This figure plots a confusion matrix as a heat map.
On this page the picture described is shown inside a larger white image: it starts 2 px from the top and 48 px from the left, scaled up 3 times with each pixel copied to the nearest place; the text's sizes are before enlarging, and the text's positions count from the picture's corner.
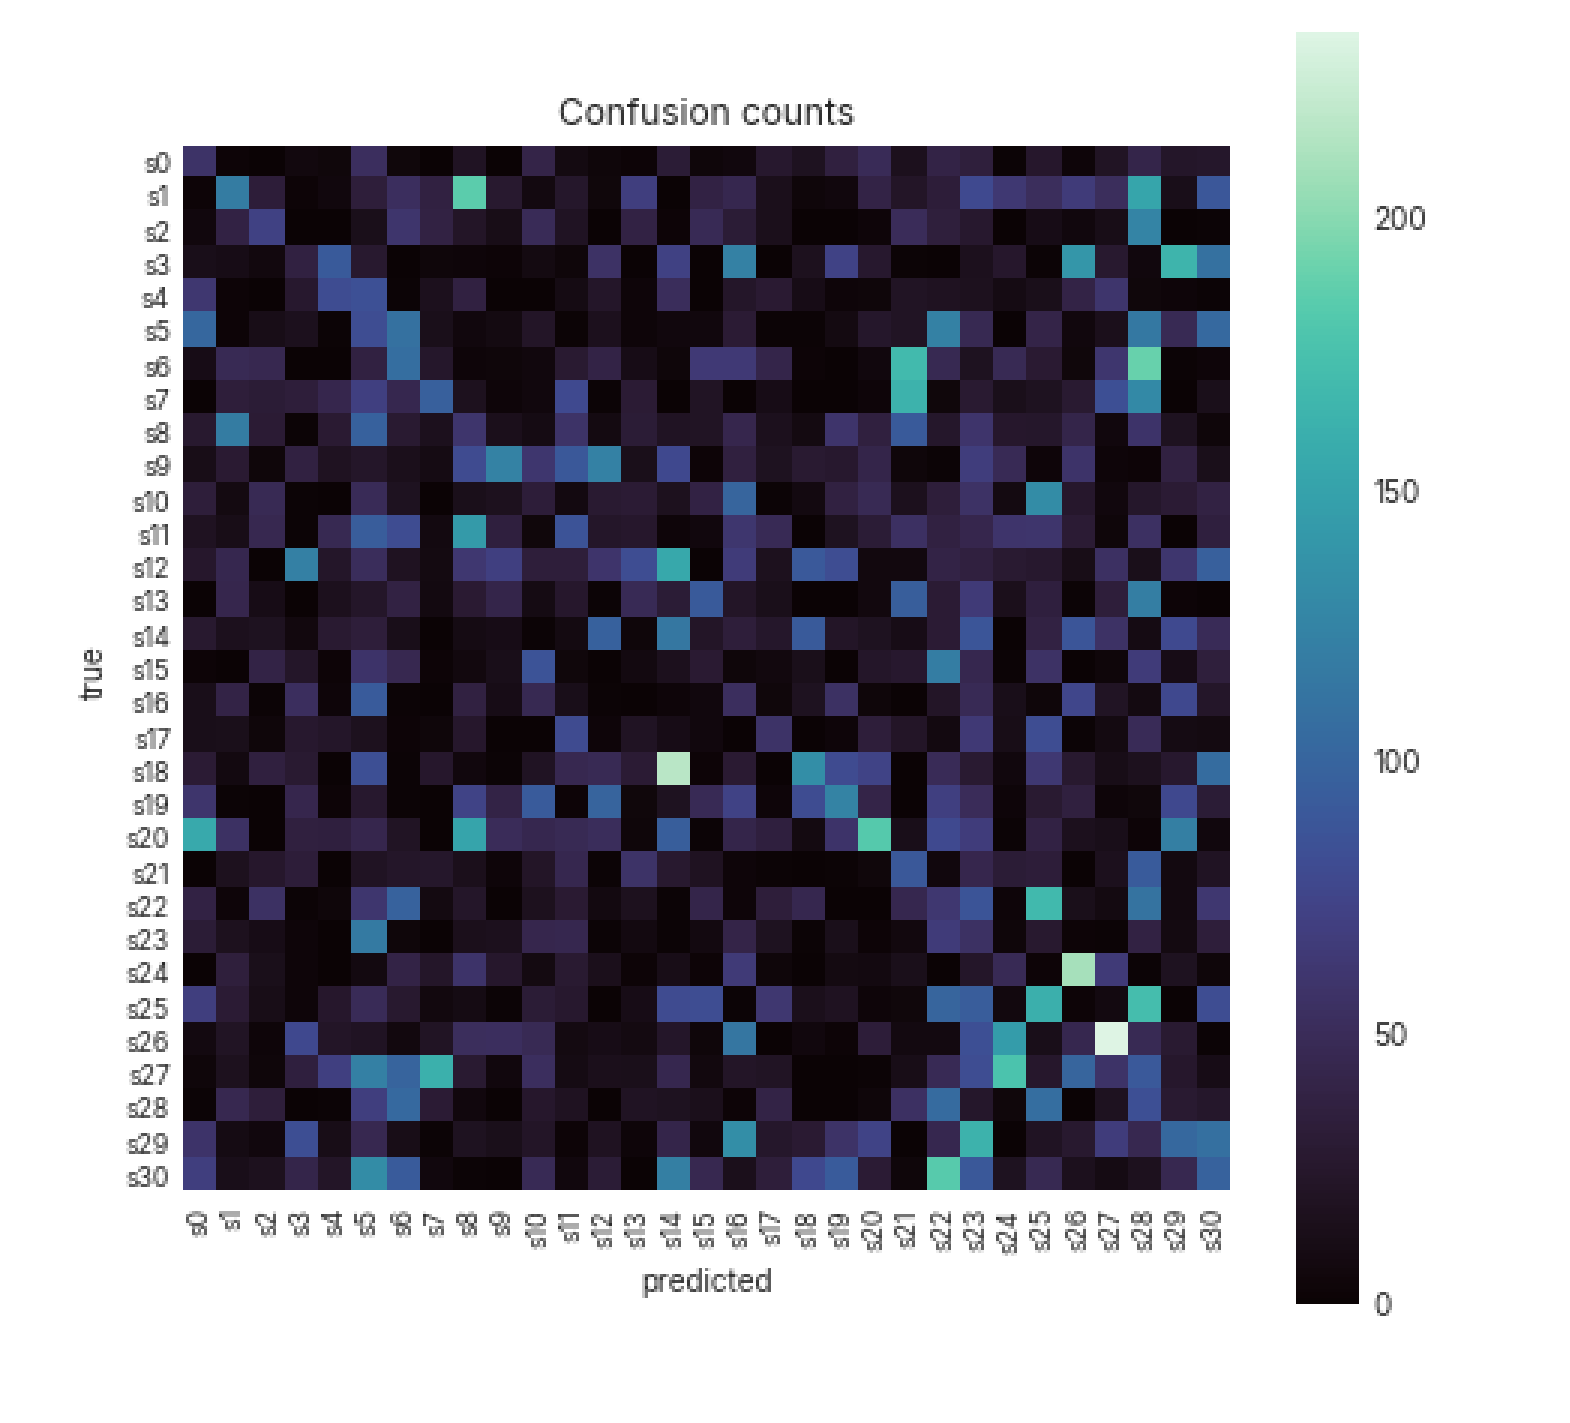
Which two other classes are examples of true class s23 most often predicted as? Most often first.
s5, s22
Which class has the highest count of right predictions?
s20
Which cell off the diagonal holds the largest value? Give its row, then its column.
s26, s27
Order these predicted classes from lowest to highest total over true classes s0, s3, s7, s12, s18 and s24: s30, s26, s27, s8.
s8, s27, s30, s26
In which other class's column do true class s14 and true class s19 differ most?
s10
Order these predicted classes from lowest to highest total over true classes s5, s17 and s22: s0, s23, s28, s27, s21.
s27, s21, s0, s23, s28
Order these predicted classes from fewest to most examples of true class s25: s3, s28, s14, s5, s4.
s3, s4, s5, s14, s28
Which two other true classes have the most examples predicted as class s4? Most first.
s3, s27
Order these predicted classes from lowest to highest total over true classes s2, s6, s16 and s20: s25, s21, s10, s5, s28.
s25, s10, s5, s21, s28
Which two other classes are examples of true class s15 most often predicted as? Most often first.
s22, s10
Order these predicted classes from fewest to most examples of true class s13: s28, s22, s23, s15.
s22, s23, s15, s28
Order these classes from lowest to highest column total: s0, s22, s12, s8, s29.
s12, s0, s29, s8, s22
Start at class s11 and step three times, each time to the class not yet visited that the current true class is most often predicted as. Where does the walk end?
s28
